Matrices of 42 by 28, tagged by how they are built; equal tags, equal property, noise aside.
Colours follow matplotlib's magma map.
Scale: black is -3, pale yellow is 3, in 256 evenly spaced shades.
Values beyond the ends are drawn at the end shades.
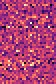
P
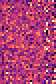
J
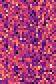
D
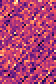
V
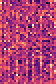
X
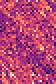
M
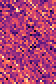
M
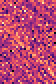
M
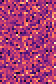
D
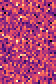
D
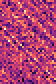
M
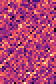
V
